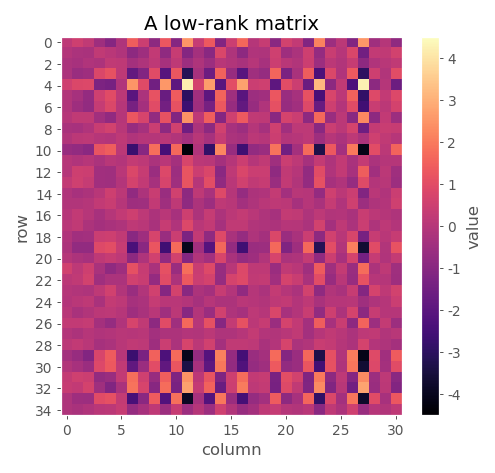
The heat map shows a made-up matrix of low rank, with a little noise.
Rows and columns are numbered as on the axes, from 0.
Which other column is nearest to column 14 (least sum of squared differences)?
26
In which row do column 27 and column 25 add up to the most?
4
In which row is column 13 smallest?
10
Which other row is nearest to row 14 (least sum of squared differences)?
20
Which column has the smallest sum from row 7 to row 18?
27
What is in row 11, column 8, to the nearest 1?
0
